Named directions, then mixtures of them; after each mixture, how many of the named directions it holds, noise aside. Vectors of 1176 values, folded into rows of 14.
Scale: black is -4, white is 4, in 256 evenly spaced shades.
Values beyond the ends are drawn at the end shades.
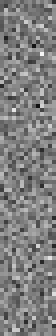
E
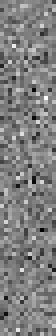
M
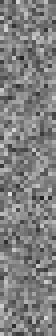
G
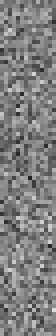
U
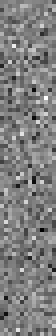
one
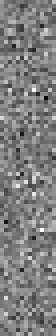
two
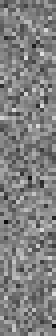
three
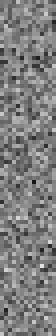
three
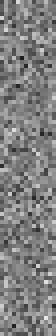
one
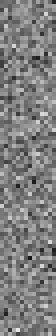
four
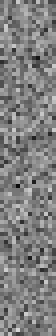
three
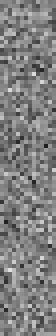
one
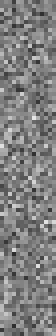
three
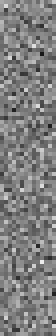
one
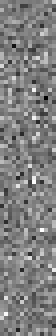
one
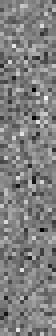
one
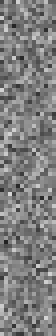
one
